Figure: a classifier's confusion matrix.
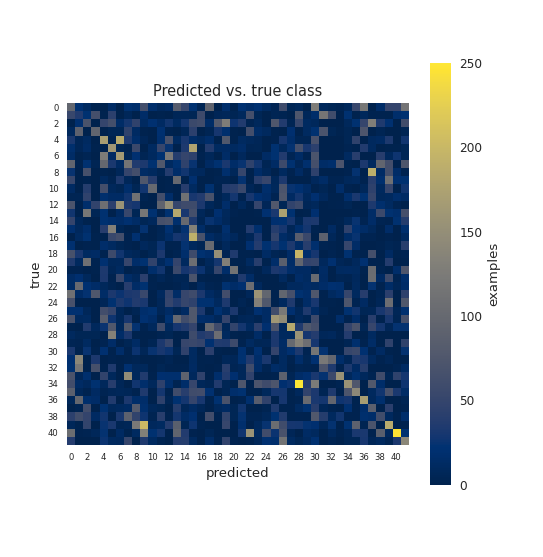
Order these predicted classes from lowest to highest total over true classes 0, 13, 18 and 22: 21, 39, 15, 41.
21, 39, 15, 41
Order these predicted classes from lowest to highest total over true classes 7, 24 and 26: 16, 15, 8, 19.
16, 8, 19, 15
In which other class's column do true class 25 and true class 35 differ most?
26
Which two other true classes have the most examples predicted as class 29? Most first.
36, 27
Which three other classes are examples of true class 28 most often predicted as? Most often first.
5, 18, 15
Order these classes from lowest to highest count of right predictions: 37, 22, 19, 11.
11, 37, 22, 19
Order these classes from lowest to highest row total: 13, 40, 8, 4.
8, 4, 13, 40
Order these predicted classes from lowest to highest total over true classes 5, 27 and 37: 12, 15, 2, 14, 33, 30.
33, 12, 14, 2, 30, 15
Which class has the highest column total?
15
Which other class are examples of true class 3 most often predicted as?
1
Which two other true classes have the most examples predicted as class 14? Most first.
11, 33
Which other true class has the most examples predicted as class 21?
34
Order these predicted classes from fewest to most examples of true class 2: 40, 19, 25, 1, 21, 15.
40, 1, 21, 15, 25, 19
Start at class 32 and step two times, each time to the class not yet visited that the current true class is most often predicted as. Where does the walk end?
31
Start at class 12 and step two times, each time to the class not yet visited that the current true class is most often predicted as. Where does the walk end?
4
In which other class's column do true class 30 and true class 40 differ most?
22
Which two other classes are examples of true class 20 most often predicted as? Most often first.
37, 41
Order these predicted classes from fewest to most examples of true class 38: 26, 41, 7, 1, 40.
40, 41, 26, 1, 7
